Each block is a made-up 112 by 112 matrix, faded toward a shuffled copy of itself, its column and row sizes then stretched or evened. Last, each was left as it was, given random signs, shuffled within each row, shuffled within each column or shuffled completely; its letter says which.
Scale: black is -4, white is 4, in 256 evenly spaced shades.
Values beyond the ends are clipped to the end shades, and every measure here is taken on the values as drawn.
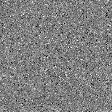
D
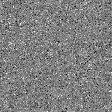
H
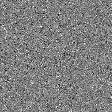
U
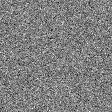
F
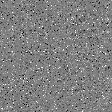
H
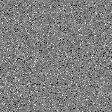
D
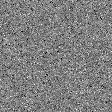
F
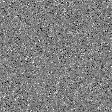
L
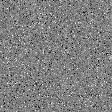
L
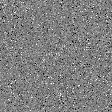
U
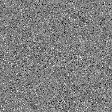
D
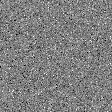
F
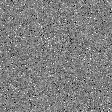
F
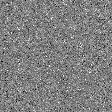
U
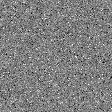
F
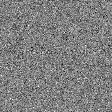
L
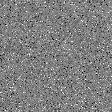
L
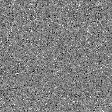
H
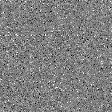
H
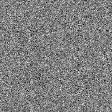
H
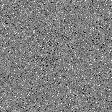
F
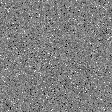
F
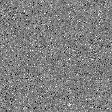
D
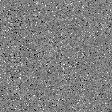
H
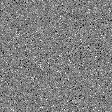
U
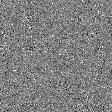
D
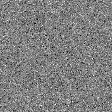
L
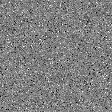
L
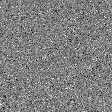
L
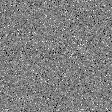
L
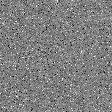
F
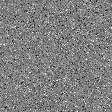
F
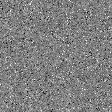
U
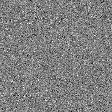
L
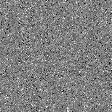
U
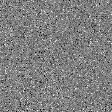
D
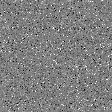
L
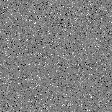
L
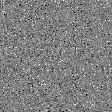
H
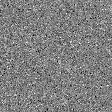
L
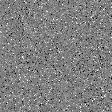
U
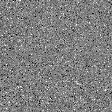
D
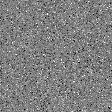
U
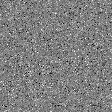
L
